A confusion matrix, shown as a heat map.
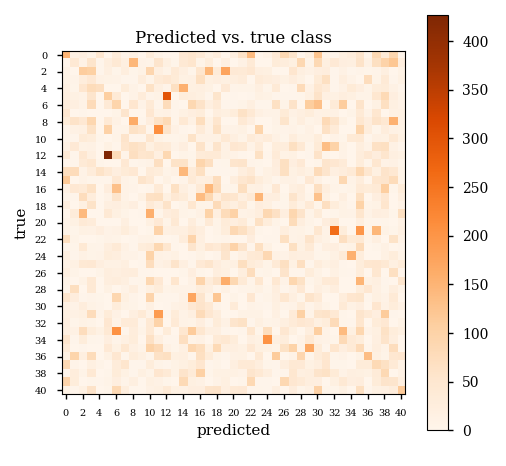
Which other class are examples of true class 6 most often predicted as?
30
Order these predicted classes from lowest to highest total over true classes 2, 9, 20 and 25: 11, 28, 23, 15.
15, 28, 23, 11
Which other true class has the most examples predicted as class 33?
6
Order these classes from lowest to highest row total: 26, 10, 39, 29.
26, 10, 39, 29
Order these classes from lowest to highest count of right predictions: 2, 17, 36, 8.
17, 2, 36, 8
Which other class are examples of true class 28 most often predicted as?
1
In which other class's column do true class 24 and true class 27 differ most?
34
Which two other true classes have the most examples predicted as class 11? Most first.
9, 31
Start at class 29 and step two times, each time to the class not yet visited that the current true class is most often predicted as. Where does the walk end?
0
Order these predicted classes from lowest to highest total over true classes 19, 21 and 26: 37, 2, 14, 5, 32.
14, 5, 2, 37, 32
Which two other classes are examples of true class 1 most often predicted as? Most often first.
8, 39
